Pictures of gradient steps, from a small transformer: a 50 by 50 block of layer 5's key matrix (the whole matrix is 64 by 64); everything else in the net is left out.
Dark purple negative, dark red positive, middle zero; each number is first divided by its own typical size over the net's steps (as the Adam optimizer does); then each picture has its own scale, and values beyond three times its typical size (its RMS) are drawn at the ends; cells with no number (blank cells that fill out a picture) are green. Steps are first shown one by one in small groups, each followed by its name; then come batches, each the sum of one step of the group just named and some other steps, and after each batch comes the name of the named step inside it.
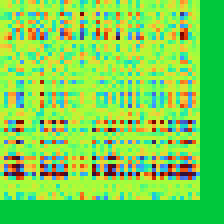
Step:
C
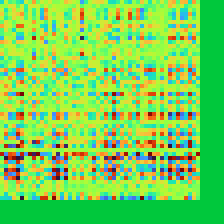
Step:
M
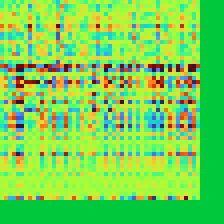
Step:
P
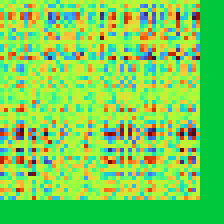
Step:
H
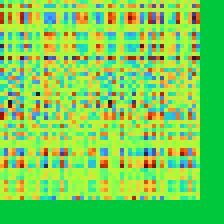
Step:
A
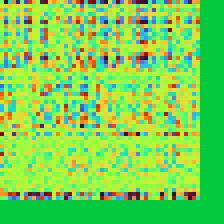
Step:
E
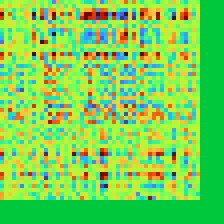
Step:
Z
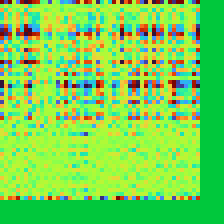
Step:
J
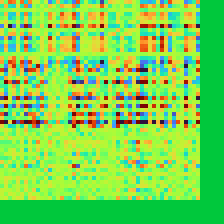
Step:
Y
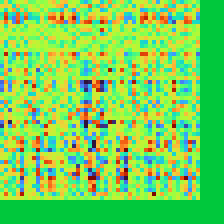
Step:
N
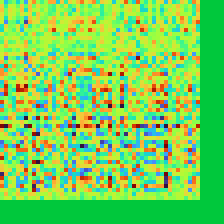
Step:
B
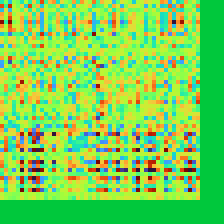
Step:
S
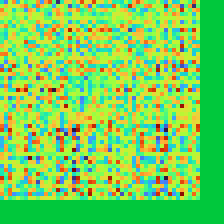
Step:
B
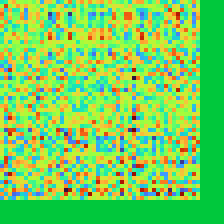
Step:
H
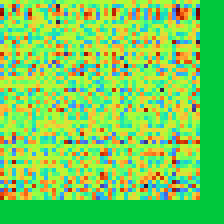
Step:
Z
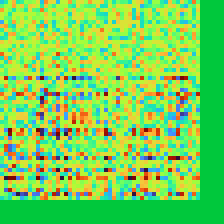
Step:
M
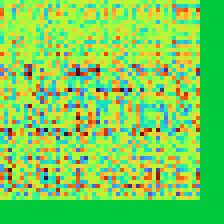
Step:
Z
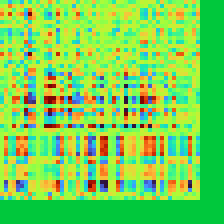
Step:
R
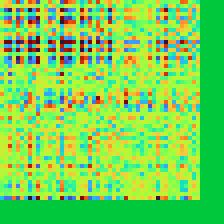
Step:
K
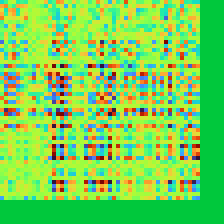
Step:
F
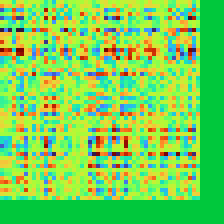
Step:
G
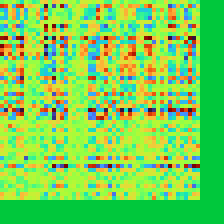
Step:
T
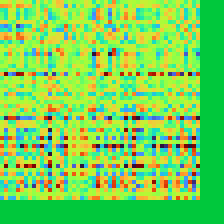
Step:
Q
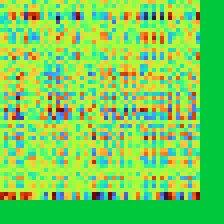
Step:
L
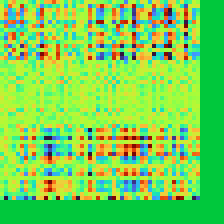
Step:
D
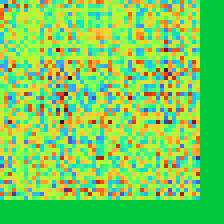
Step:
F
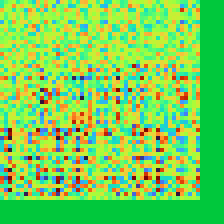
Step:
R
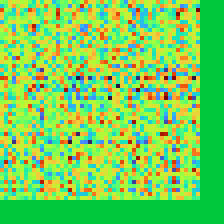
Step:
D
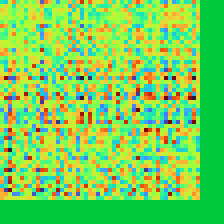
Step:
L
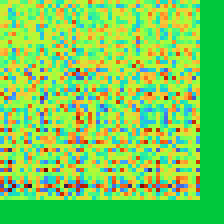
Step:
K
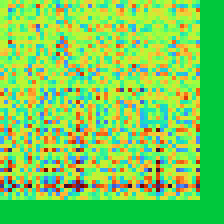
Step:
K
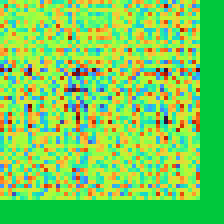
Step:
G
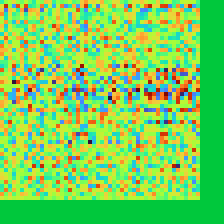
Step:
T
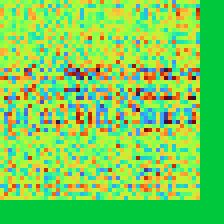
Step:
L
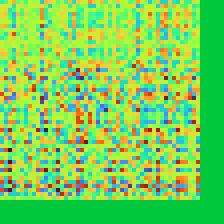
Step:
D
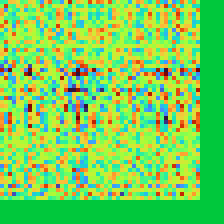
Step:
K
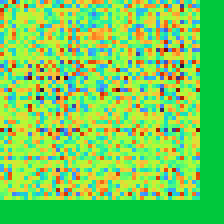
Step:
F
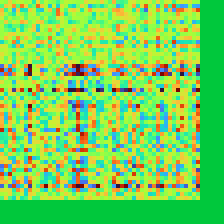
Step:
Q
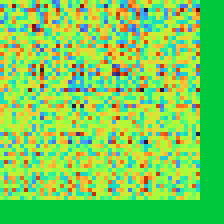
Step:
G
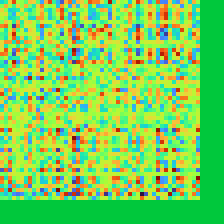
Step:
K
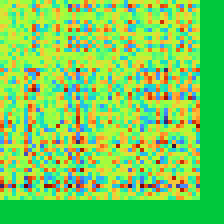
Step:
D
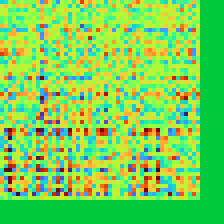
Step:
G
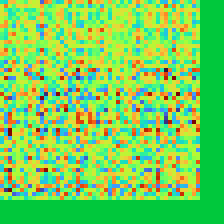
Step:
K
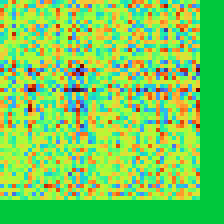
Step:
D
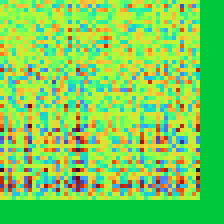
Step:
T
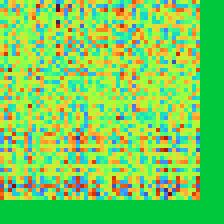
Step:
L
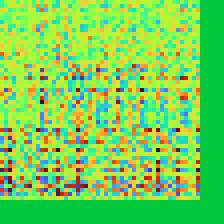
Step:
G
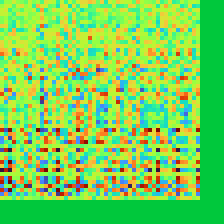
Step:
G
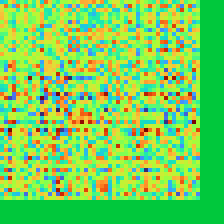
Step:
F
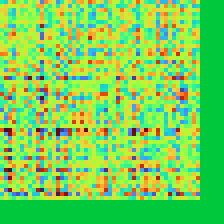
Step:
Q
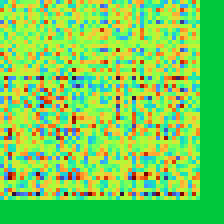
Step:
R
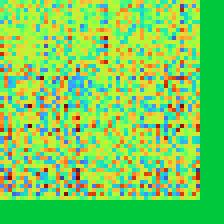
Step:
T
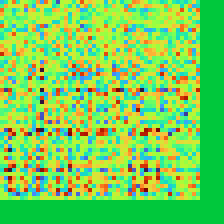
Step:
G
